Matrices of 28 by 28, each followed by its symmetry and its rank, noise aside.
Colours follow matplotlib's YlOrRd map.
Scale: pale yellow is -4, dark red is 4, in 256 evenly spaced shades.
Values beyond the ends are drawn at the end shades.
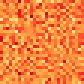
antisymmetric, rank eight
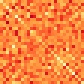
symmetric, rank eight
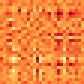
antisymmetric, rank four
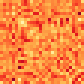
symmetric, rank six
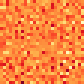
antisymmetric, rank eight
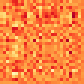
antisymmetric, rank four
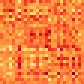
no symmetry, rank four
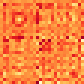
symmetric, rank four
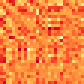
antisymmetric, rank four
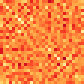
symmetric, rank eight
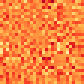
antisymmetric, rank six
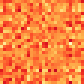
no symmetry, rank four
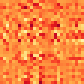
antisymmetric, rank four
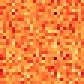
no symmetry, rank eight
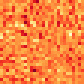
antisymmetric, rank six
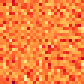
no symmetry, rank eight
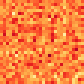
no symmetry, rank eight
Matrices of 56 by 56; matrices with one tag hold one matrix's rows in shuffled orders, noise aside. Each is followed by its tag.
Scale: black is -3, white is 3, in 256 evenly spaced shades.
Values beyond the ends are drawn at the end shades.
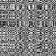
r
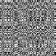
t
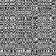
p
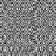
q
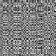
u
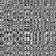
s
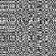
r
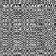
u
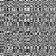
s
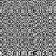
q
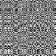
t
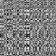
s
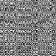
p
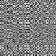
s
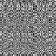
q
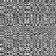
s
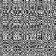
u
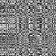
r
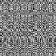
q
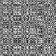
u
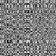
s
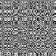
t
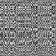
p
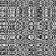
r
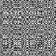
u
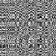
r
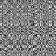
q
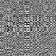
s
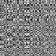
s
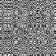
t
